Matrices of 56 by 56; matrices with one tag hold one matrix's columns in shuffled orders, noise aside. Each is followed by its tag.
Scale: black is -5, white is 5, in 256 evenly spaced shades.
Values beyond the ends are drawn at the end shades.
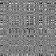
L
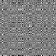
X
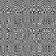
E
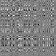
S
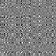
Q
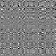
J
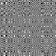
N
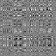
S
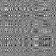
S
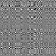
J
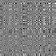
L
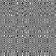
N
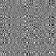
Q
